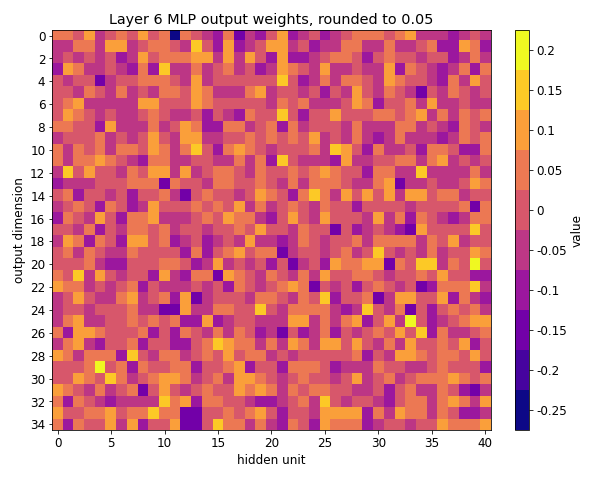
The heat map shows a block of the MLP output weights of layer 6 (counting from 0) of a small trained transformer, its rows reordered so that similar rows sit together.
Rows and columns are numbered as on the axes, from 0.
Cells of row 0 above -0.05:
24
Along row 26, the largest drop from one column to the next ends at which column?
35
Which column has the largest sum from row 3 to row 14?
13
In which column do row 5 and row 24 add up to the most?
19
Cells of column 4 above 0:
11
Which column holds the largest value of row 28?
7
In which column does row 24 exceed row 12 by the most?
29
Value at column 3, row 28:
0.05
